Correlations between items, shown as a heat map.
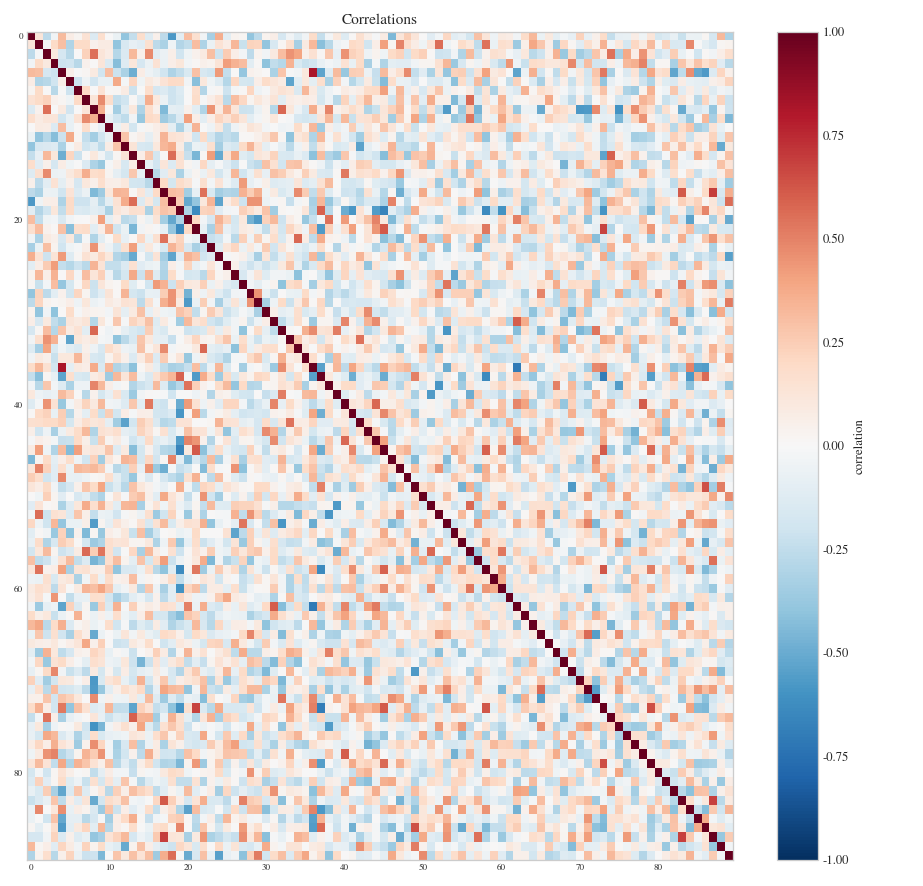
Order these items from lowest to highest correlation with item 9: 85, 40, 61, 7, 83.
83, 85, 61, 40, 7
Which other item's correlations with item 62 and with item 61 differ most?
31
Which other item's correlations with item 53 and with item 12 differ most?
46
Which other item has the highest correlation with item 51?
56
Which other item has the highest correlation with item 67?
38
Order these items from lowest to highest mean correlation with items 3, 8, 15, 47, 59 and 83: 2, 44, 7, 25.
44, 25, 7, 2
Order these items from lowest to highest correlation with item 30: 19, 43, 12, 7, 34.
12, 7, 34, 19, 43
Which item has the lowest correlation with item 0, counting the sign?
18
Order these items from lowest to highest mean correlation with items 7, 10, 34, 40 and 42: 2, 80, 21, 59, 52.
52, 59, 80, 21, 2
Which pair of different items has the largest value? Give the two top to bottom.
4, 36
